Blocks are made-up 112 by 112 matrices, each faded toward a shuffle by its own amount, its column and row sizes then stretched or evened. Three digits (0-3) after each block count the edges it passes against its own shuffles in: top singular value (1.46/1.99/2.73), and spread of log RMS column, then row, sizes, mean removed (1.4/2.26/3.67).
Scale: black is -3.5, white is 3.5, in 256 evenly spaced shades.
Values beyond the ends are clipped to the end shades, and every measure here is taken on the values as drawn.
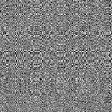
3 2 2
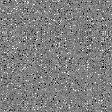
2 1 1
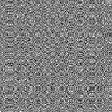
3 1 1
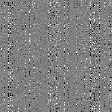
2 3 1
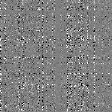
0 3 2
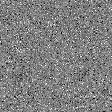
1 0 0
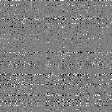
2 2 3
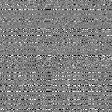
3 0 3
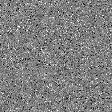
1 0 1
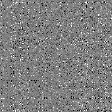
1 2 1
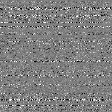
2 0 3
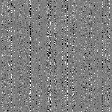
1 3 0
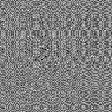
3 0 1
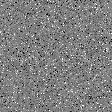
0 0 0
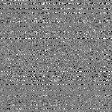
2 1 3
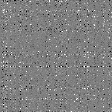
1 2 2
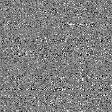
0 1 2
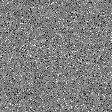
0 0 1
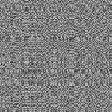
3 0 2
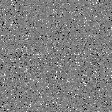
1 1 1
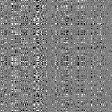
3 3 2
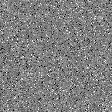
1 0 0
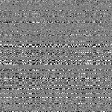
3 0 3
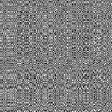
3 2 2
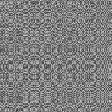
3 1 2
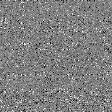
0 1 2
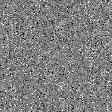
1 1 0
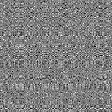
3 0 2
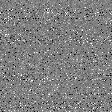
0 0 2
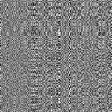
3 3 0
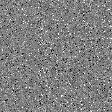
0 1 0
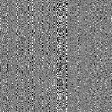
3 3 0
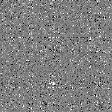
1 2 2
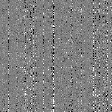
2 3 1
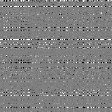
3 1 3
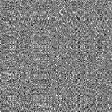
3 1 1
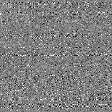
2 0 2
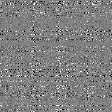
0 2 3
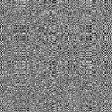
3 2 2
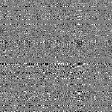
2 2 3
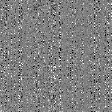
1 3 1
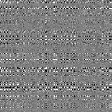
3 2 3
